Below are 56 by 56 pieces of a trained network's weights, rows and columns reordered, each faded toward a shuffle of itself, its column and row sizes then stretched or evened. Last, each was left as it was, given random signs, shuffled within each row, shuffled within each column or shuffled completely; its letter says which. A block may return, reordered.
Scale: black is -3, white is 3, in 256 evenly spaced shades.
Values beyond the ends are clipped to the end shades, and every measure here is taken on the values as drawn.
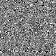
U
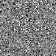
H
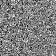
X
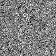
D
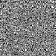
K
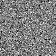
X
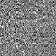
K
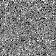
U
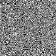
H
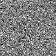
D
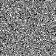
U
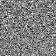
H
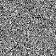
H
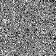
H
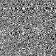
K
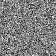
X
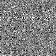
H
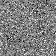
X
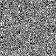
D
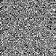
K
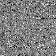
U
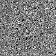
H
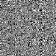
K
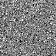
D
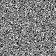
X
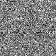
U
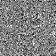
H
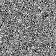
X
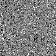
D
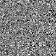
K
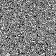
X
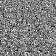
U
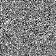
H
